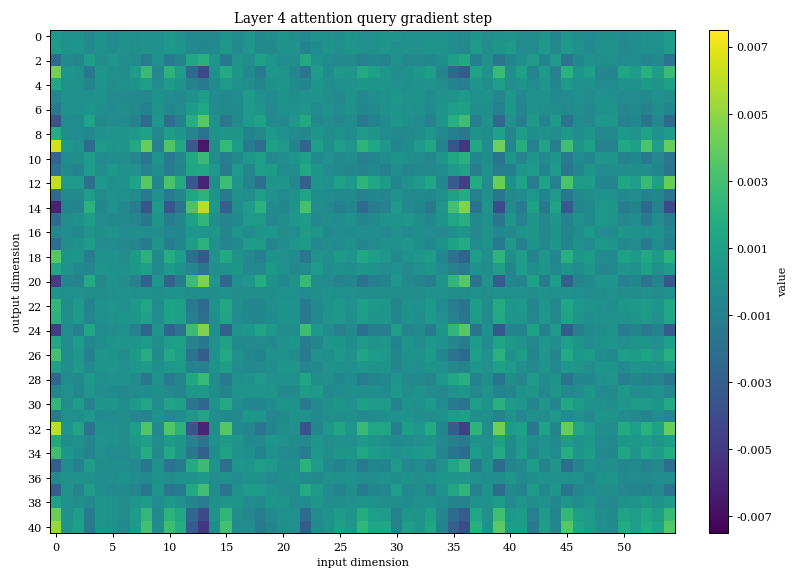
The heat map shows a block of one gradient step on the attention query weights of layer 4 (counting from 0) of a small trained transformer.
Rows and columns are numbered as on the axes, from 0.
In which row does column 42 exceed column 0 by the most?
14
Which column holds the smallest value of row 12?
13
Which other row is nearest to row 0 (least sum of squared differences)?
1
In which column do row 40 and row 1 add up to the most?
0
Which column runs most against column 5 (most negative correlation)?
17
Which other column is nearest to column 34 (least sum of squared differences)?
49
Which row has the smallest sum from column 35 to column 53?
24
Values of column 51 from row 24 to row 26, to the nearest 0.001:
-0.001 0 0.001
